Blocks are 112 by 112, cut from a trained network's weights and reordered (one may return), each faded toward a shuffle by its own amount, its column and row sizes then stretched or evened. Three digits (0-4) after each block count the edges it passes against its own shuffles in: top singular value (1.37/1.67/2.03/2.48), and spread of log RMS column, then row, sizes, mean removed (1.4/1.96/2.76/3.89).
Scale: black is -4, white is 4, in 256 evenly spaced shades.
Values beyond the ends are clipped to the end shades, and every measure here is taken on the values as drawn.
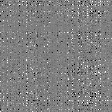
1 3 3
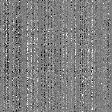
4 4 1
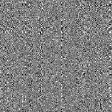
3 3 1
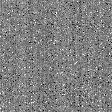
1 0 1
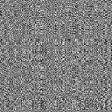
4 3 3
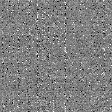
1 2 0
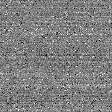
2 0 2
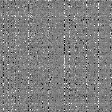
2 3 1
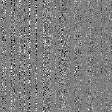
2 4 1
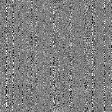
1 4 0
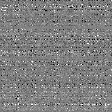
2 2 3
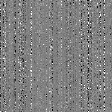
2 4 0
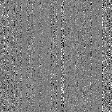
1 4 0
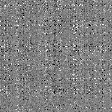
2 2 3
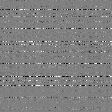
3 0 4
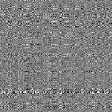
4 2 4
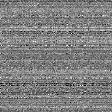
4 0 3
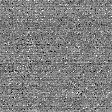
2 1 1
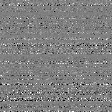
1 0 4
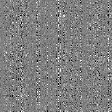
1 4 2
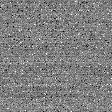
1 0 1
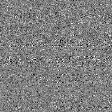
0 1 3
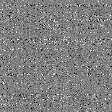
0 0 3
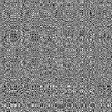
4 3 3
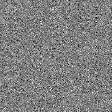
1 2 1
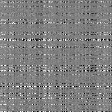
4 1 4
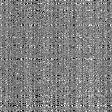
4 1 3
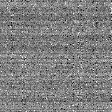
3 2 0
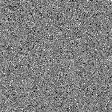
0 1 0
